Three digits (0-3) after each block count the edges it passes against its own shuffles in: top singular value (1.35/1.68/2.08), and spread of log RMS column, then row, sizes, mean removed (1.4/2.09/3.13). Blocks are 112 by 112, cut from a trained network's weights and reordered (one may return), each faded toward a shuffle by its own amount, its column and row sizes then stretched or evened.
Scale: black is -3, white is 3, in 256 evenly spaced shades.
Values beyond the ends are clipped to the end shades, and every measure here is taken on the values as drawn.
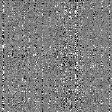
1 3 2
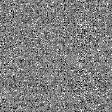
0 2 0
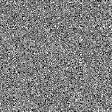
1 2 1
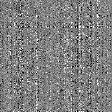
2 3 2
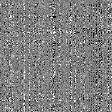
1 3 2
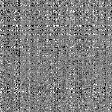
2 2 3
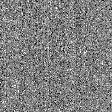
0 1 0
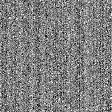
2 1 0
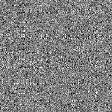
2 1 2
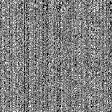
3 2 1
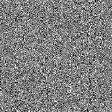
1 2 0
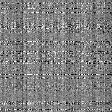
3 0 3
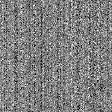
2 2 0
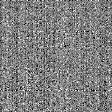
2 1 2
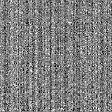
3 1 2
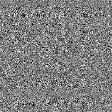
2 2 2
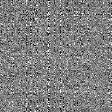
1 3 1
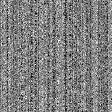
3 2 0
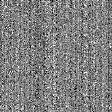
2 2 1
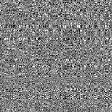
3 2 3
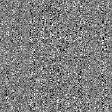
1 3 1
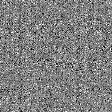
0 0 2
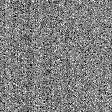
0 0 0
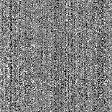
2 2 1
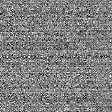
2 2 1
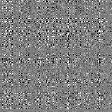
3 3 3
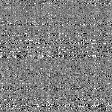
1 0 3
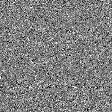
0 0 1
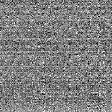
2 2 0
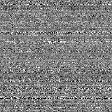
2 0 3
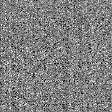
0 0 2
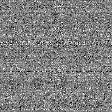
1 1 2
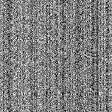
3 1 1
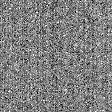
1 0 1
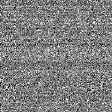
1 2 1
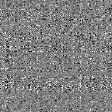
0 2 3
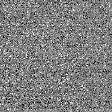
0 1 1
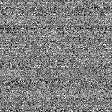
1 0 2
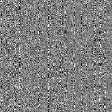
3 3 1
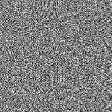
3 1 2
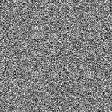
3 1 0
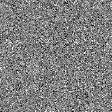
0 2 1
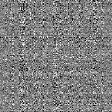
2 3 1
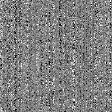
1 3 1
